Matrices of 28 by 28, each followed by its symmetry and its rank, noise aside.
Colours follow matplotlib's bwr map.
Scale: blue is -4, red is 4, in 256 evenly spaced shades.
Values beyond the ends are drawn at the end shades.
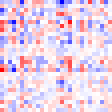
no symmetry, rank three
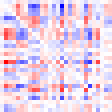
antisymmetric, rank two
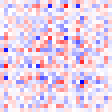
symmetric, rank three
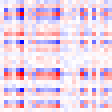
no symmetry, rank one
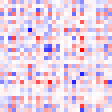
symmetric, rank three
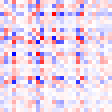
antisymmetric, rank two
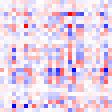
no symmetry, rank three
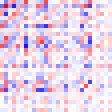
symmetric, rank three
